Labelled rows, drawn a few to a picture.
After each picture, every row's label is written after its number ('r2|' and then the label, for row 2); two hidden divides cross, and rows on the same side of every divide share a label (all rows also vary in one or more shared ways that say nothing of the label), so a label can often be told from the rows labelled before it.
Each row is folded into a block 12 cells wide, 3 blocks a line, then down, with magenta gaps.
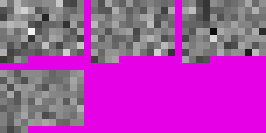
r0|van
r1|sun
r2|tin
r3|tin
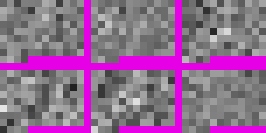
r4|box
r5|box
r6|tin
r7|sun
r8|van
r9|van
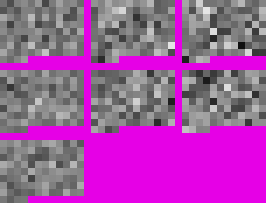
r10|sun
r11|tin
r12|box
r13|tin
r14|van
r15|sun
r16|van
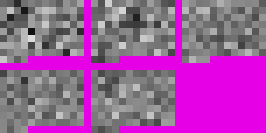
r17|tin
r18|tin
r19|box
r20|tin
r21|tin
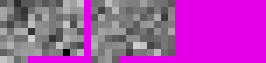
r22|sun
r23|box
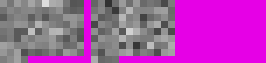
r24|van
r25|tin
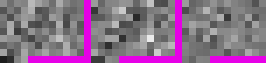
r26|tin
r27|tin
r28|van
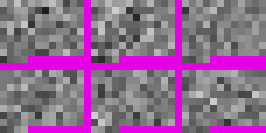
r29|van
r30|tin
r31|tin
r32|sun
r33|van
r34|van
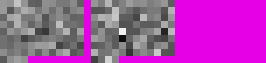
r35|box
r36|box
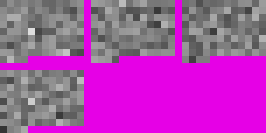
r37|box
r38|van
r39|tin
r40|box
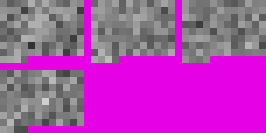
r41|van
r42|box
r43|sun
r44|van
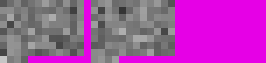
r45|box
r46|box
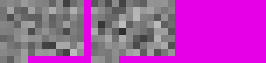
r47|tin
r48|sun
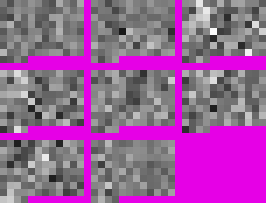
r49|tin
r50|tin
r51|box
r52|box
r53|sun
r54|tin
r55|box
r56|box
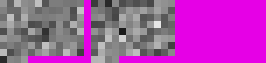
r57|sun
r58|sun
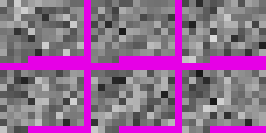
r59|van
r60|tin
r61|box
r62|tin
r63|van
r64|tin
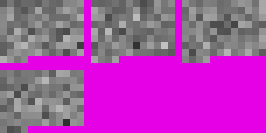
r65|sun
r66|sun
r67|sun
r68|tin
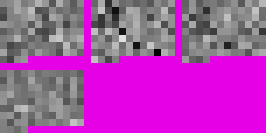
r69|tin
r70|tin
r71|tin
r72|tin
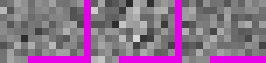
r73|box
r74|box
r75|sun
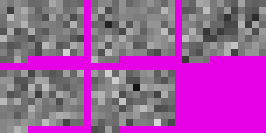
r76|box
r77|tin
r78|sun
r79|sun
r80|van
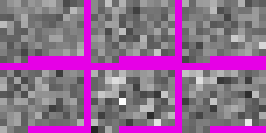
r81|van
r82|box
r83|tin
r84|box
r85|van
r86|van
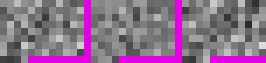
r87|tin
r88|van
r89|tin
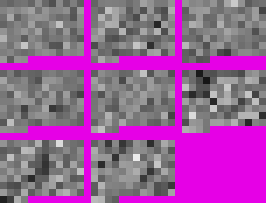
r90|sun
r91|box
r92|van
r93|box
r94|box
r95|sun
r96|sun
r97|box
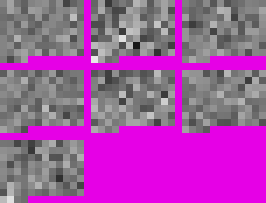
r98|tin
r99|van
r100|sun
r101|box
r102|sun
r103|van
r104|box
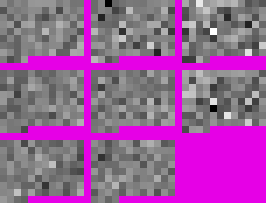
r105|tin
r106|tin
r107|van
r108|tin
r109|tin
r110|box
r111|van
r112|tin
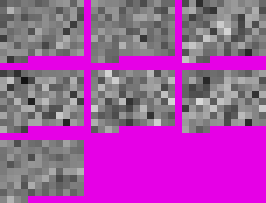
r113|tin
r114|box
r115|van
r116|tin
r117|box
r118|tin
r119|box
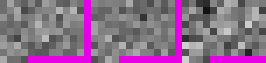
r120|van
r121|sun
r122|van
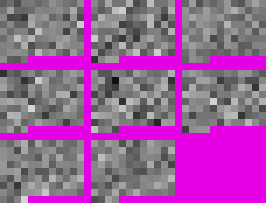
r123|tin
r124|sun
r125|box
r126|sun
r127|tin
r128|box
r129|sun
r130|sun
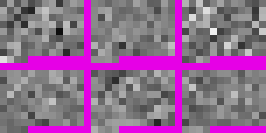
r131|box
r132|van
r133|box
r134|van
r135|sun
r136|box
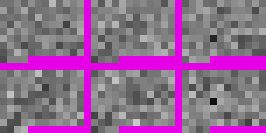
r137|box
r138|tin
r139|box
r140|tin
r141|sun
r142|tin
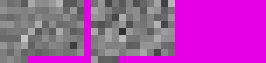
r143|van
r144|sun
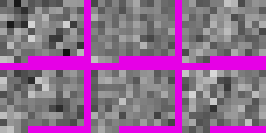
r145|sun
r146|box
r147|van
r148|box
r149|van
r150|van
